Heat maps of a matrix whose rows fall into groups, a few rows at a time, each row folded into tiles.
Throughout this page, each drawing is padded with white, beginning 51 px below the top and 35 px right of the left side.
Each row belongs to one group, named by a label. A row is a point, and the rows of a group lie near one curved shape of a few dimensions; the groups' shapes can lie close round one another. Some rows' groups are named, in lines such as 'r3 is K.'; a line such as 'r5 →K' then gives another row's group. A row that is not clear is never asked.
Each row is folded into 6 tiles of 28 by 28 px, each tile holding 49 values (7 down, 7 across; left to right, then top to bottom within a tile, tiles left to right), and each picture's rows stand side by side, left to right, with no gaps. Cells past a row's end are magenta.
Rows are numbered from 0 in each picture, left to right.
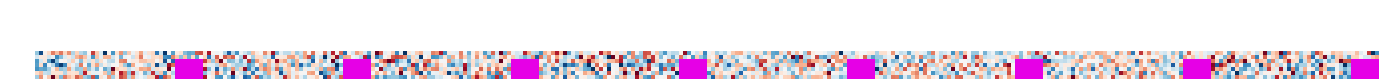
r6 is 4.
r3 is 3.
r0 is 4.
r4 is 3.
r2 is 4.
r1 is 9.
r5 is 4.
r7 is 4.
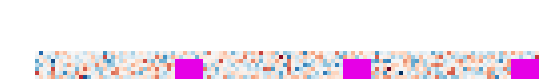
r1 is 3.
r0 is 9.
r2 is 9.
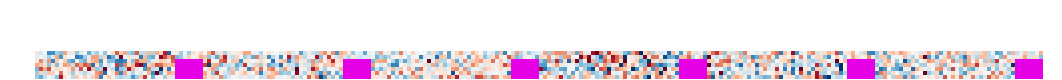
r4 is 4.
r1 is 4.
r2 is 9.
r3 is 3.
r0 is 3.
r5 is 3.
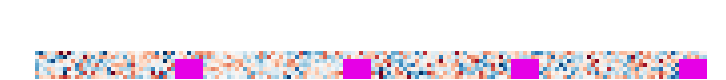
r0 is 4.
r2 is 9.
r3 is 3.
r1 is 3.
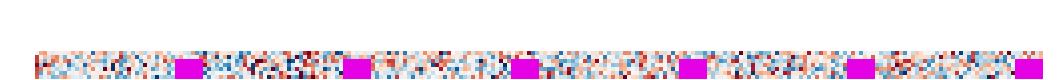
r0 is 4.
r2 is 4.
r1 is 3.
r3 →9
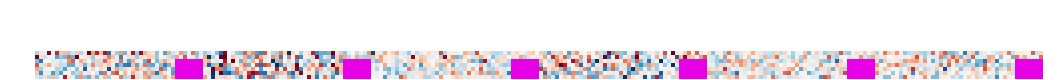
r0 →4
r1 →9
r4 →9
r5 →3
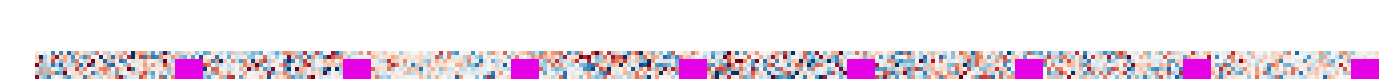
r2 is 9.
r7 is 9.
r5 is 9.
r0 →9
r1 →3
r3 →3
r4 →9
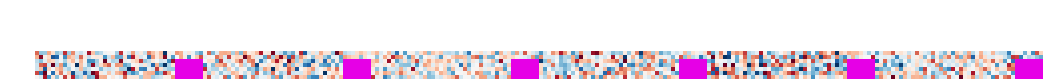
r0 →9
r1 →3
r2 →9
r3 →4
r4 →9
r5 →4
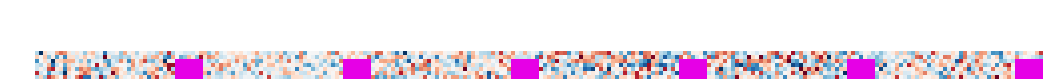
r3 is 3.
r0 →9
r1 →9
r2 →4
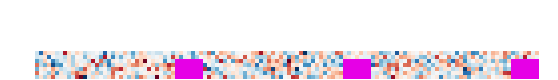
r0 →9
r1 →3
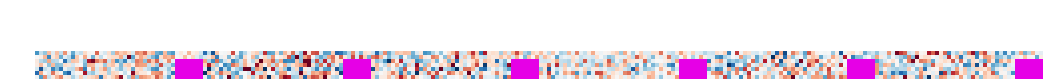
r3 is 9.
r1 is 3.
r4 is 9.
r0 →3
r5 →4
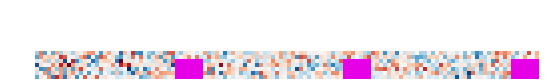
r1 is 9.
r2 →3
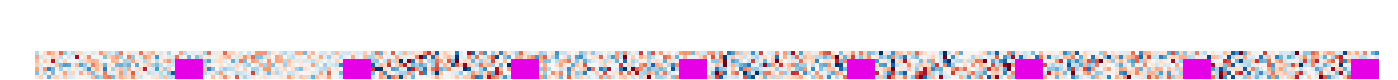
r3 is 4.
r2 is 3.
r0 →3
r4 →9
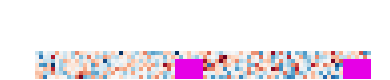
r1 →4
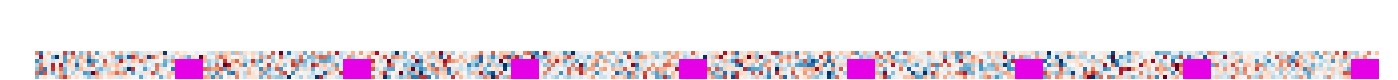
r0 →9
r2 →9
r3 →4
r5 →9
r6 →9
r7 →3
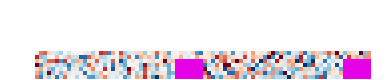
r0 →4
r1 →9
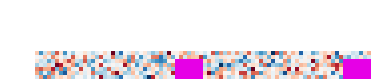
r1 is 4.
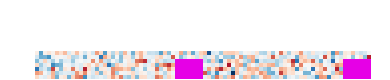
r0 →9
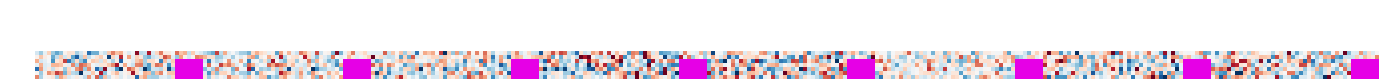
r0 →4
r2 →4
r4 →9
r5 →3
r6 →4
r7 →9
